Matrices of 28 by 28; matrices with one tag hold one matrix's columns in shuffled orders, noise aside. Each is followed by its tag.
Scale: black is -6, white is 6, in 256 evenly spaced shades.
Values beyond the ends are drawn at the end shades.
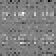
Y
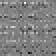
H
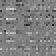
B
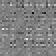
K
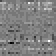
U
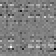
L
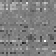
U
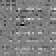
B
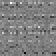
H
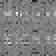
Y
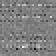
L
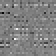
K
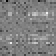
Y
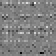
H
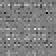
K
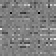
K
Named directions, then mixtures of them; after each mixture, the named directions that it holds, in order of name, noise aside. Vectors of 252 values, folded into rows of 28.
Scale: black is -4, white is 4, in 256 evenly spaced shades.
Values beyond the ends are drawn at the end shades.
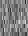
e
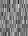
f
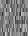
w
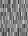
e, f.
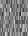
w.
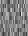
e, f, w.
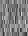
e, w.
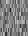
w.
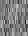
e, f, w.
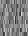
e, w.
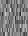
w.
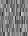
w.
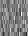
e, f, w.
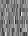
e, w.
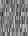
w.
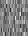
w.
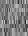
e, f, w.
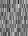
f.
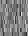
e, w.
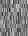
f.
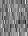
e.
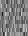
w.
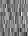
e, f, w.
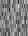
f.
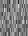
f.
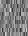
w.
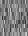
e.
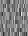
e, f, w.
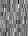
f.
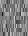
f, w.
